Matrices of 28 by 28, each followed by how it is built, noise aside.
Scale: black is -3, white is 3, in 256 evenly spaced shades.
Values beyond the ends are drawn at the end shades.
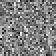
blocks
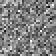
Hankel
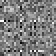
low rank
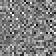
low rank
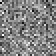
Toeplitz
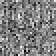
blocks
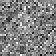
Hankel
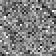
Toeplitz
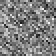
Toeplitz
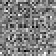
blocks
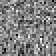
blocks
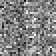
blocks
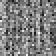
blocks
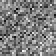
Hankel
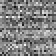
blocks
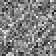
Hankel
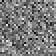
Toeplitz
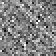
Toeplitz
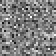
blocks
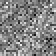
Hankel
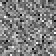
Toeplitz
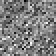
Hankel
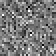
Toeplitz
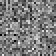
blocks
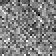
Toeplitz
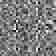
low rank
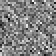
Toeplitz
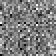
low rank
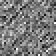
Hankel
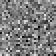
low rank
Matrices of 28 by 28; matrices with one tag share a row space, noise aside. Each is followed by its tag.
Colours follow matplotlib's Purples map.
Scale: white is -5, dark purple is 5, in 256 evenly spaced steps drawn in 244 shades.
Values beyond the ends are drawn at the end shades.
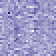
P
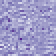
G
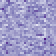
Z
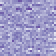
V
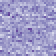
V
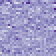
V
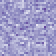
Z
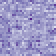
V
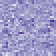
G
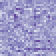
P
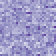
V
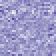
G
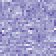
V
